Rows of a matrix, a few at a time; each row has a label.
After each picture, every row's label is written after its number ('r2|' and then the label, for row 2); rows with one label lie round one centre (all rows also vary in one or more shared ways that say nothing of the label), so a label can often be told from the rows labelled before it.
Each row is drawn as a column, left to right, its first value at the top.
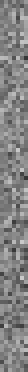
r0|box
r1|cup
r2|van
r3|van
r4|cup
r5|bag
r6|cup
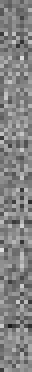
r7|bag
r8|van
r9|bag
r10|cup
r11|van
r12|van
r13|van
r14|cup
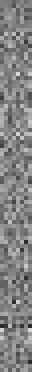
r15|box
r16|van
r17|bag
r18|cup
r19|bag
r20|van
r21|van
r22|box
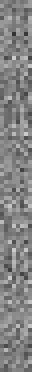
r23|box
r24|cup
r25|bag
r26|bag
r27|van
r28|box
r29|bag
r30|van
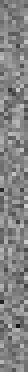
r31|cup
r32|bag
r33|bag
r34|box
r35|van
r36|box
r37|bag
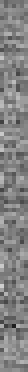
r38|van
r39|cup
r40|van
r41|cup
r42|van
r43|cup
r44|cup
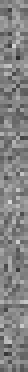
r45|bag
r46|cup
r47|van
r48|box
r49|van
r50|box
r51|bag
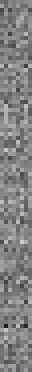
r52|van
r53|box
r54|van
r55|van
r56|box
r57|bag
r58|box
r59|van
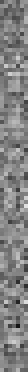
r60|van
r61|van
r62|cup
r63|cup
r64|cup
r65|van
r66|bag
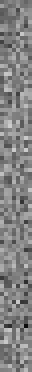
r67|van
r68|cup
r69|bag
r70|van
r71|box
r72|cup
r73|van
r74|van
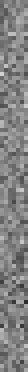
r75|bag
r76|cup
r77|van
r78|box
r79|box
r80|box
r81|van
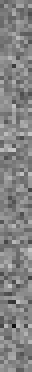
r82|van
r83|van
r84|van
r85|box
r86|box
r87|box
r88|bag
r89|cup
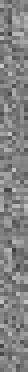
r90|van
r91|box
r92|bag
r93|van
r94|cup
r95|box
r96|bag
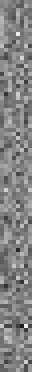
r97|box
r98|box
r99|cup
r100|van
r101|van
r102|bag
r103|cup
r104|van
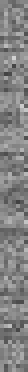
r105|van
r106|box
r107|van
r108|bag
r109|cup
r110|box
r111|box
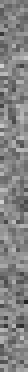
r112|van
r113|van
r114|bag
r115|bag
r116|van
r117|box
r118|cup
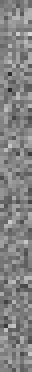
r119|cup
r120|box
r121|box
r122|bag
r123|bag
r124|cup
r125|box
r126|bag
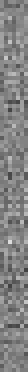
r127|box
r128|bag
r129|bag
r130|bag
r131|bag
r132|box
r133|bag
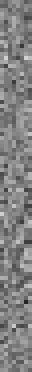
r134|bag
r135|bag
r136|van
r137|cup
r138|box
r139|van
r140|cup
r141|box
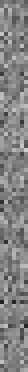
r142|cup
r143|van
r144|box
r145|cup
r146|box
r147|van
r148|van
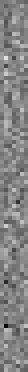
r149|cup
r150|bag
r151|bag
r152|van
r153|cup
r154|box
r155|cup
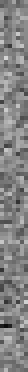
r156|bag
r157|cup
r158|cup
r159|box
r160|box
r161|bag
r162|bag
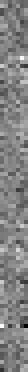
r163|cup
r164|box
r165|bag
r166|bag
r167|cup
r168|bag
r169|bag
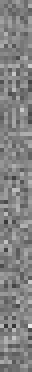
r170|cup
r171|cup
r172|cup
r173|cup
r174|van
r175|box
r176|bag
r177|van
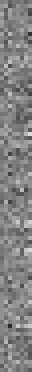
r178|box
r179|van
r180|bag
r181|bag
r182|bag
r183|van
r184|bag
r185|bag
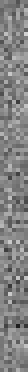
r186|bag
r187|van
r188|bag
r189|cup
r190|bag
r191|cup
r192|box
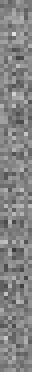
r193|box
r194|cup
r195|bag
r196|van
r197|van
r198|van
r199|cup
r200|bag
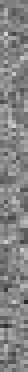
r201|box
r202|box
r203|box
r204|bag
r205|van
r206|bag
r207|cup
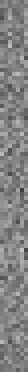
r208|cup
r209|van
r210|bag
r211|bag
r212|cup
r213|bag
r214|van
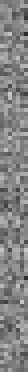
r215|cup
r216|box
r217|van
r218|cup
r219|cup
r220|box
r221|cup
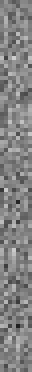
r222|bag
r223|cup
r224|cup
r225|bag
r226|cup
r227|box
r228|box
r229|box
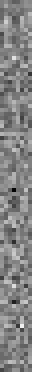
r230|bag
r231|box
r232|cup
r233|cup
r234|cup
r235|bag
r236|van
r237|box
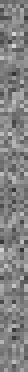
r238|cup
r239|van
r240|box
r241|cup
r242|van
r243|van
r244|van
